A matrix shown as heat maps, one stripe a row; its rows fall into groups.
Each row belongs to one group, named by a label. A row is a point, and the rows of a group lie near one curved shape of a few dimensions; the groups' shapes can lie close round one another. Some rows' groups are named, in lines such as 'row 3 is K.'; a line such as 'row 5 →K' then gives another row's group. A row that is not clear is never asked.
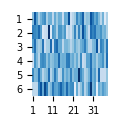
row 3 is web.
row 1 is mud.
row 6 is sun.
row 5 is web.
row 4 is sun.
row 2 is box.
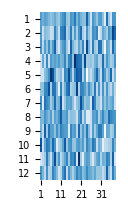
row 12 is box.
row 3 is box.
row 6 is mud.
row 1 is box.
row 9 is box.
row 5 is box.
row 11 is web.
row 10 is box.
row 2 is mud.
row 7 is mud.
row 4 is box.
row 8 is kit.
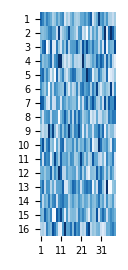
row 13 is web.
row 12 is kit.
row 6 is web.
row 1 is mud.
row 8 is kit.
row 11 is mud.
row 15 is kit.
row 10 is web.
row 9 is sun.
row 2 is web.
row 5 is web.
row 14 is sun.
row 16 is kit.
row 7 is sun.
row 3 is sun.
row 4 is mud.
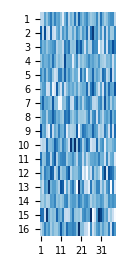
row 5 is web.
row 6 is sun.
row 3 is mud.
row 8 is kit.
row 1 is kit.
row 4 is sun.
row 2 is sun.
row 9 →web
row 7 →mud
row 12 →web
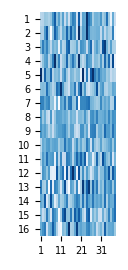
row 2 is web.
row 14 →sun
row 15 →kit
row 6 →kit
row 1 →web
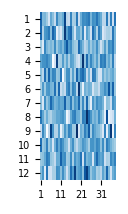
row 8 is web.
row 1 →web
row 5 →mud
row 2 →box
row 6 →web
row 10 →mud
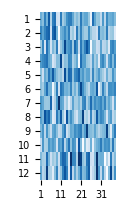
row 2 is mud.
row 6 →kit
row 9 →box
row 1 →mud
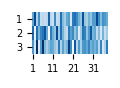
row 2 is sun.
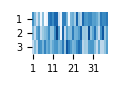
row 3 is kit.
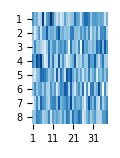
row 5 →box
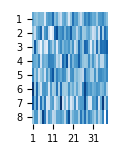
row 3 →sun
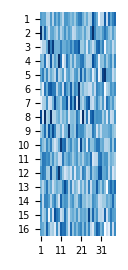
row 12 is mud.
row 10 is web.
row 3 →sun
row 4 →mud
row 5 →box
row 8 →sun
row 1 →mud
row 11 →mud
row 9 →mud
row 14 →mud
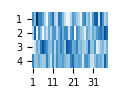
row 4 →mud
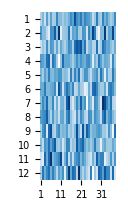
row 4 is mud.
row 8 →box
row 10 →mud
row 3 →box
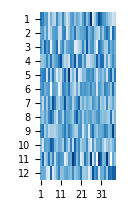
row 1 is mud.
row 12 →mud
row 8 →sun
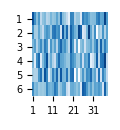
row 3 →web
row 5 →sun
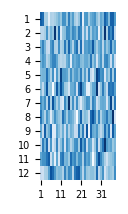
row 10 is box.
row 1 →sun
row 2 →web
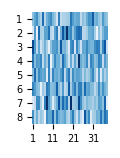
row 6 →web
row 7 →web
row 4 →box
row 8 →mud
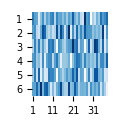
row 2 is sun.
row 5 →box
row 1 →mud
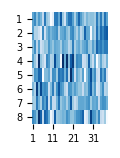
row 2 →mud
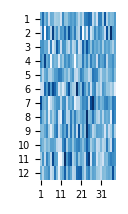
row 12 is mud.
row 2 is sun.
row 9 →web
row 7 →sun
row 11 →kit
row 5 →mud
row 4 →box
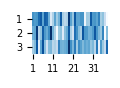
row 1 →mud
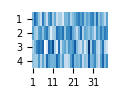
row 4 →web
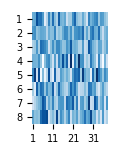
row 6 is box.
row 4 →web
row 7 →box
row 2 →web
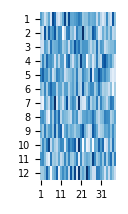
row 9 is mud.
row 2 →mud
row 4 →box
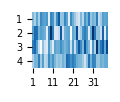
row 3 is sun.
